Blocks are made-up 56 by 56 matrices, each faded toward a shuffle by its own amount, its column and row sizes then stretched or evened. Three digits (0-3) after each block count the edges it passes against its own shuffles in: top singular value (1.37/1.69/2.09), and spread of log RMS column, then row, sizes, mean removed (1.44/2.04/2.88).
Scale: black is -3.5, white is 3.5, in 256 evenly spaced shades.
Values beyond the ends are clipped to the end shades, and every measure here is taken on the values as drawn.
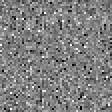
1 0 0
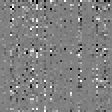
1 3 2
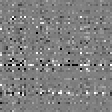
2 2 3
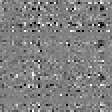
2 2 3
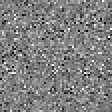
1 0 1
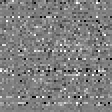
0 1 3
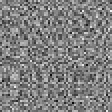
3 0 1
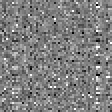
2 2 0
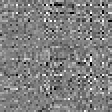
3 2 2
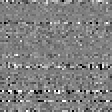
2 0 3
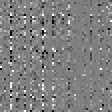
3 3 1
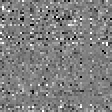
1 2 2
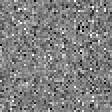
0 2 0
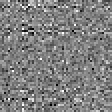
3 1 2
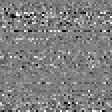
0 0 3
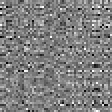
3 1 2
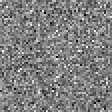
0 0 0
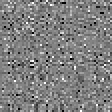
3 1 1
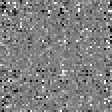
1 2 2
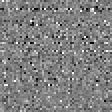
1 0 2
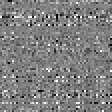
2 1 3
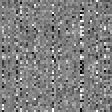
3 3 0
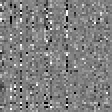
2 3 1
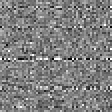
3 0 2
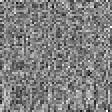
3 1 1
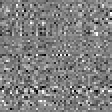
3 0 3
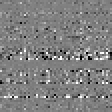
2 1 3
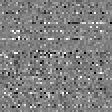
1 1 3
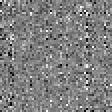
1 2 1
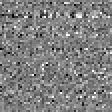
1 0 2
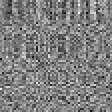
3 1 1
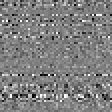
3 0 3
